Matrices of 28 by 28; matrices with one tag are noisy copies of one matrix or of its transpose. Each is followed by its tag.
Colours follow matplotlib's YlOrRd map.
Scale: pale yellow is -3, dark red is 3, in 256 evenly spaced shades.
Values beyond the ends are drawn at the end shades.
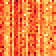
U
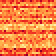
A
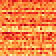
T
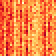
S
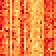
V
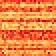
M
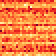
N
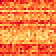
V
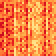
S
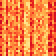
A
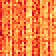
T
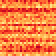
N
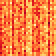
T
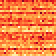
T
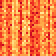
M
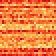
A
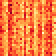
N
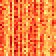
U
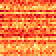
U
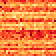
M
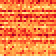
U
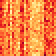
V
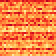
T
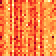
U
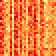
U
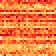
U
